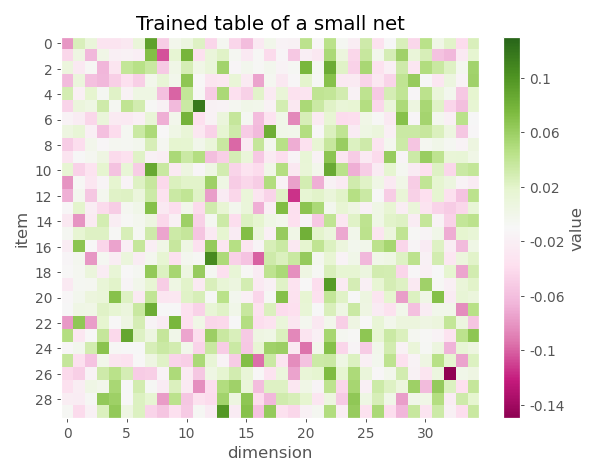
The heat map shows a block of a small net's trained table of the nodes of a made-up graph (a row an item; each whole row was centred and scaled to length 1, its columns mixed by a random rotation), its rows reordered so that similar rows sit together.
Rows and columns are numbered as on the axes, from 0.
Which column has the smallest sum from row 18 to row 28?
19
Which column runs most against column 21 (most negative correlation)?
33
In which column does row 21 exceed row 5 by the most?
7
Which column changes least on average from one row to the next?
26
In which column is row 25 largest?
15
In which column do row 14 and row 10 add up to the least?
1
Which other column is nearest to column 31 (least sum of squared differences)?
6
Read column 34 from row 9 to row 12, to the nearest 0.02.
0 0.04 -0.02 0.04
